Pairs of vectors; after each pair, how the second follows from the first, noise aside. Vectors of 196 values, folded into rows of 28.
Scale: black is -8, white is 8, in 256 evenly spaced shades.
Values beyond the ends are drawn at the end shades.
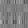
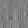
wrapped around, shrunk.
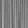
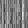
wrapped around, scaled up.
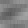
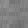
wrapped around, shrunk.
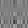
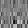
scaled up.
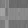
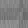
reversed, negated, shrunk.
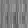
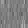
wrapped around, negated, partly zeroed.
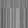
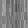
wrapped around.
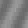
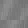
wrapped around, shrunk.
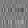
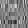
wrapped around, scaled up.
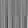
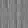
wrapped around, shrunk.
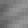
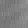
reversed, negated, shrunk.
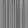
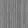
wrapped around, shrunk.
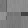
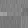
reversed, negated, shrunk.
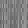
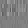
wrapped around, negated, partly zeroed.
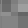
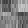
scaled up.
